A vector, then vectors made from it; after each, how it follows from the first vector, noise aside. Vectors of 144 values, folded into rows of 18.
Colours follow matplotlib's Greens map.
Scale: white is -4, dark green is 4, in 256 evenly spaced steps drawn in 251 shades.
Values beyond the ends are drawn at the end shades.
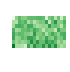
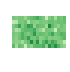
partly zeroed.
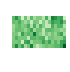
reversed, negated.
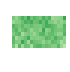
reversed, shrunk.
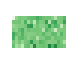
partly zeroed.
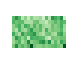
reversed, negated.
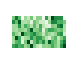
reversed, negated, scaled up.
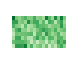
negated.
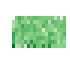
partly zeroed.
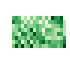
reversed, negated, scaled up.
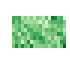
reversed, negated.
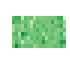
reversed, negated, partly zeroed.
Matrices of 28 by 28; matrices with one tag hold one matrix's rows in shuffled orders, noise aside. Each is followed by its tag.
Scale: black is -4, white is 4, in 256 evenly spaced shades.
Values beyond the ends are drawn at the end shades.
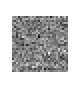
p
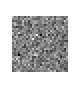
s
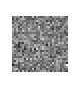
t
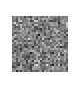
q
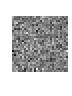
t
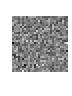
t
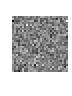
t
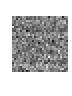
p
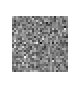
s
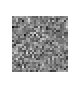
t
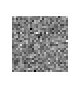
q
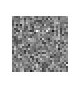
q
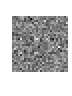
q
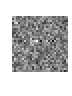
s
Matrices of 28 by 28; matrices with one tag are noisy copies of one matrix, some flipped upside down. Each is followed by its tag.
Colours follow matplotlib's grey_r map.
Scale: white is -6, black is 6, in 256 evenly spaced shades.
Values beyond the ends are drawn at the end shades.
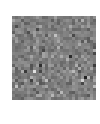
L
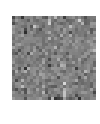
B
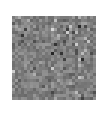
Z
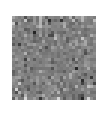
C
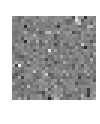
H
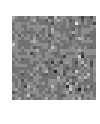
Z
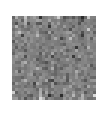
C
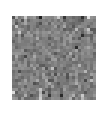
C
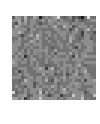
C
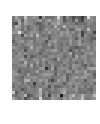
C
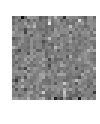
B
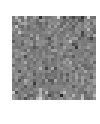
C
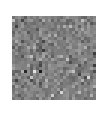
L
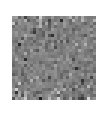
C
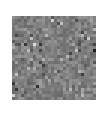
L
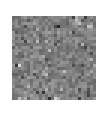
H
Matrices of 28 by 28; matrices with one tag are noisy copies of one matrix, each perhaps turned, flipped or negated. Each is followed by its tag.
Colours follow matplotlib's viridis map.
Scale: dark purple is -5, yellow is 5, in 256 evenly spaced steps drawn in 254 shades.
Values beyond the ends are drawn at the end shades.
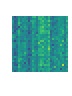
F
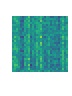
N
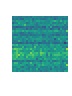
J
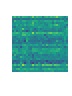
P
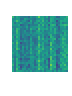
N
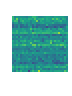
N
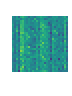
P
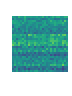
F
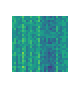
J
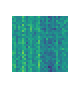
J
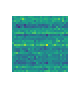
N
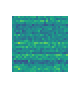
N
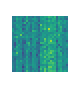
J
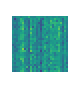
N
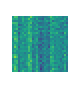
F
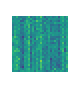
N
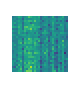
J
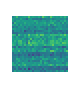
F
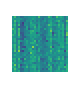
P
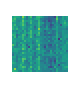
J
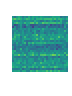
P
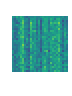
N
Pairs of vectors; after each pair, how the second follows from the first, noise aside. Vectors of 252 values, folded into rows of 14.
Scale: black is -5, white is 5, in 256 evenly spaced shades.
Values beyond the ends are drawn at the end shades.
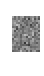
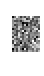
reversed, scaled up.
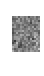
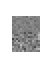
reversed, negated, partly zeroed.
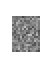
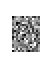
reversed, scaled up.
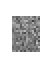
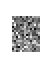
reversed, scaled up.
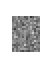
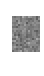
reversed, negated, shrunk.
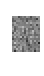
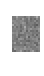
reversed, negated, shrunk.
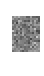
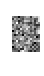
negated, scaled up.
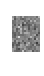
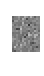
wrapped around, negated, partly zeroed.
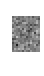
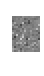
reversed, negated, partly zeroed.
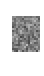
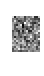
reversed, scaled up.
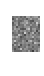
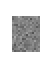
reversed, negated, shrunk.
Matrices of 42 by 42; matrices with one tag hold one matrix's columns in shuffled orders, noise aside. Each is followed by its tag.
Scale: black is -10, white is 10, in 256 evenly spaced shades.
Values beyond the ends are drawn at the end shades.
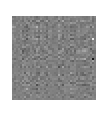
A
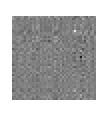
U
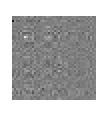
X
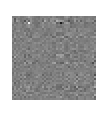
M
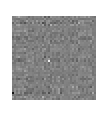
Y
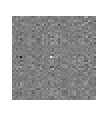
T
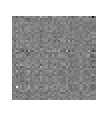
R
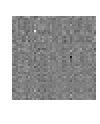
U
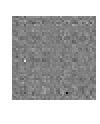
Y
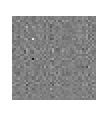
A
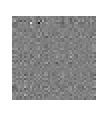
M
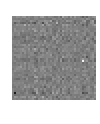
Y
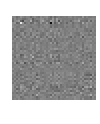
M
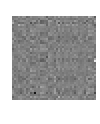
Y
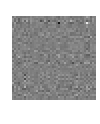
M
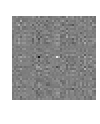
T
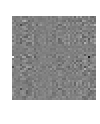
T
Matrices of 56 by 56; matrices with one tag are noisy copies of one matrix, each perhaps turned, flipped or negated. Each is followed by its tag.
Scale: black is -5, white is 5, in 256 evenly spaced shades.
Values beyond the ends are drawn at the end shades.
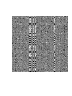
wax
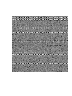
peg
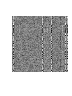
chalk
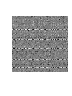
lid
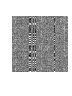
wax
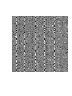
lid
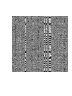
wax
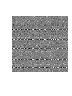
lid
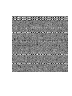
peg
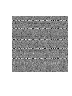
lid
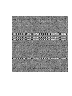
wax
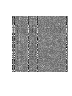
chalk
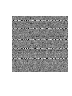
lid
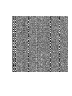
peg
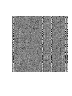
chalk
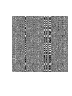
wax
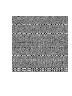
peg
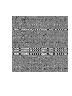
wax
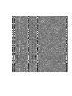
chalk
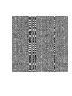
wax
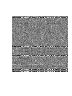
chalk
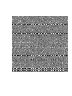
peg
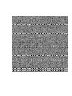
peg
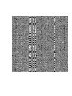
wax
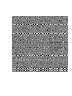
peg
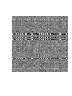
wax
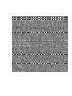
peg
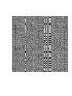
wax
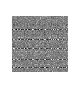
lid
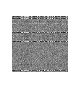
chalk
